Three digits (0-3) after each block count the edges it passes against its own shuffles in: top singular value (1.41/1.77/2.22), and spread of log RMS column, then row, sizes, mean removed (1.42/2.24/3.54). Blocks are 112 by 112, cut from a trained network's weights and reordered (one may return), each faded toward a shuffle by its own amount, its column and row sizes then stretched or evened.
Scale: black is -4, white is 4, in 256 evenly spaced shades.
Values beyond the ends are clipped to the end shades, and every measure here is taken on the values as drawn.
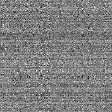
2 2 0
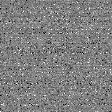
0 0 2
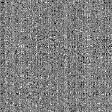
2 1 2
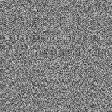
3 0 0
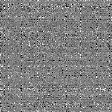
1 2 2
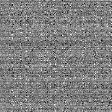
2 2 1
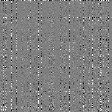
2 3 2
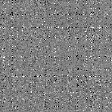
0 2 2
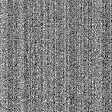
3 1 1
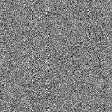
2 2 0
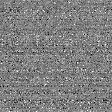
1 0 2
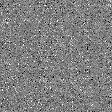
0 1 0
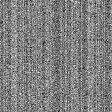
3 0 1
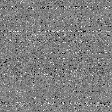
0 1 2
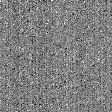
1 1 1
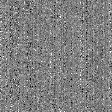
1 2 0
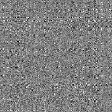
2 2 2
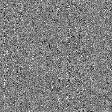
0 2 0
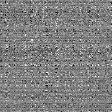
2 2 2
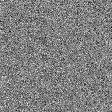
0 0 0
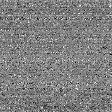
1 0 2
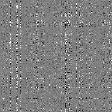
1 3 2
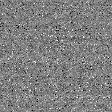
0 0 1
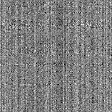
3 0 2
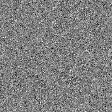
0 1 0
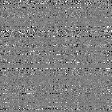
0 2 3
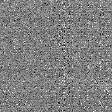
1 2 0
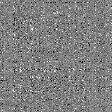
0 2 2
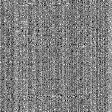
3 0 2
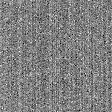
2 0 0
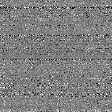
1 1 3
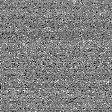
1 0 1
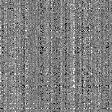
3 2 2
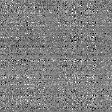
1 2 2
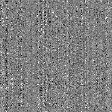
1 2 1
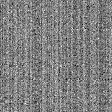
3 0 1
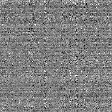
2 2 1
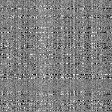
3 0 3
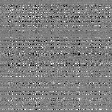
2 2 3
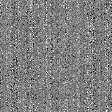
1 2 0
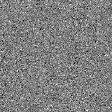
0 1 1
